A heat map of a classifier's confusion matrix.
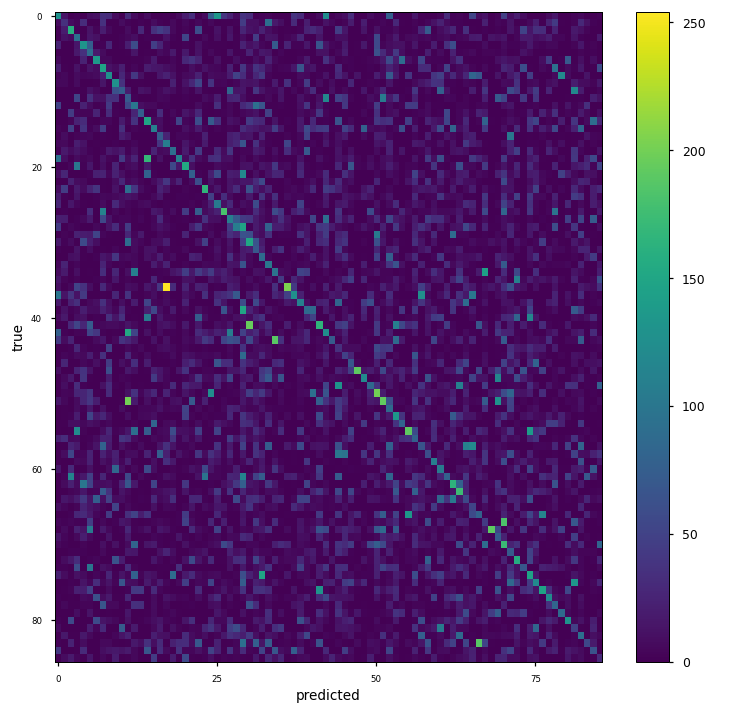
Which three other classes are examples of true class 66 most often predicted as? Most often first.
55, 76, 51
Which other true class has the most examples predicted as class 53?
41
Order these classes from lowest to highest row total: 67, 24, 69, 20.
69, 24, 67, 20
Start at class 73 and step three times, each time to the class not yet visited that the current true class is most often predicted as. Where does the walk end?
24
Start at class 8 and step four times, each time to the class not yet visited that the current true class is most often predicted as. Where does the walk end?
60
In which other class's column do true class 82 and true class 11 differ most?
42
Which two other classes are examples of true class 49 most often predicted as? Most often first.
44, 63
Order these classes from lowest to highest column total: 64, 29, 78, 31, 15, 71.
15, 78, 64, 71, 31, 29
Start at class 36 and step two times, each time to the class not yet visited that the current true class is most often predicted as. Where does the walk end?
29
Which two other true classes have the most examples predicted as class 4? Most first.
62, 30
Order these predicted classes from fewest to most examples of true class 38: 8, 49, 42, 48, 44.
8, 42, 48, 49, 44
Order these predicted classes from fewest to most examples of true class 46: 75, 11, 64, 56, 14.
11, 14, 56, 64, 75
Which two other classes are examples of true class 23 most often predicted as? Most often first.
11, 30
